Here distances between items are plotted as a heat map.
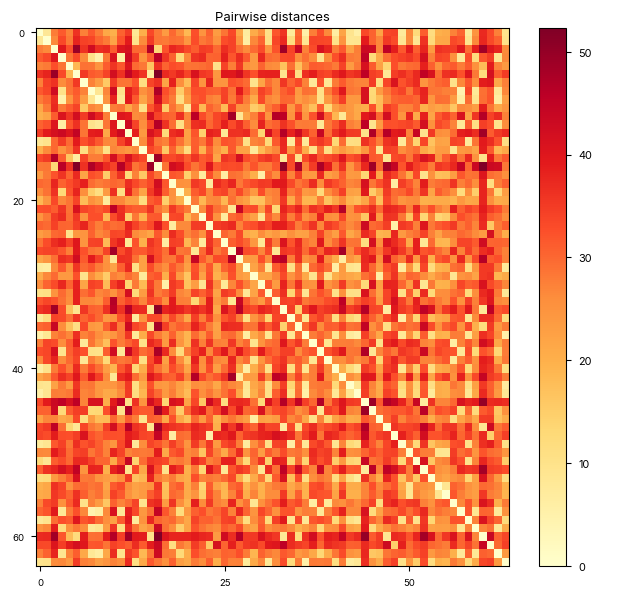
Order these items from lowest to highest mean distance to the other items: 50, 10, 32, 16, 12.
50, 32, 10, 12, 16
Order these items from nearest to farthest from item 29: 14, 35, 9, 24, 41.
14, 9, 24, 41, 35
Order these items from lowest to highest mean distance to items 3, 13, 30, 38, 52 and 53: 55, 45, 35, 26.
55, 45, 26, 35
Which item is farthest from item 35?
16
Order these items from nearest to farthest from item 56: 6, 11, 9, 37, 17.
37, 6, 9, 17, 11
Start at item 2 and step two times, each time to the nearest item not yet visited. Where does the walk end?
42
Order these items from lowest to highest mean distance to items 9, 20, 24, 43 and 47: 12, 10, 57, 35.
35, 57, 10, 12
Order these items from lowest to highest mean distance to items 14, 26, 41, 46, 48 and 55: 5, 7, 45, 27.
27, 7, 45, 5
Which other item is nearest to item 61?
18
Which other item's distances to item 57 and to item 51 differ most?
7
